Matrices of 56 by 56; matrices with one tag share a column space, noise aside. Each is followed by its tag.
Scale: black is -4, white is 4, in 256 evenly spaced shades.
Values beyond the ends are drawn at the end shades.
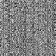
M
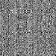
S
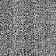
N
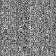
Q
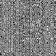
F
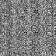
S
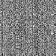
N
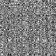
M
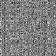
F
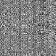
N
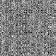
S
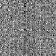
M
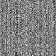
S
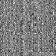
F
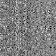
Q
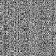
F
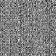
M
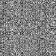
F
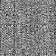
N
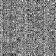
M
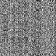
M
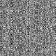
Q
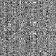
F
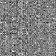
F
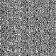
Q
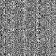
M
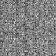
F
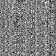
S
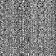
M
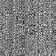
N
